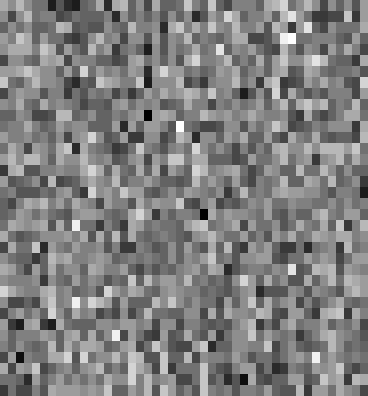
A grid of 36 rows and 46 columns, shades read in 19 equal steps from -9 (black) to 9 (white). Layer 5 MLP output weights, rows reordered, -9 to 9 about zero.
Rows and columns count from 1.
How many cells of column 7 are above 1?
12
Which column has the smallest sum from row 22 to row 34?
35
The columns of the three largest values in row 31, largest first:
15, 32, 42
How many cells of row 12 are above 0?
19
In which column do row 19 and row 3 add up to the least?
13
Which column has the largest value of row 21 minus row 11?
10
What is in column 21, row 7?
6
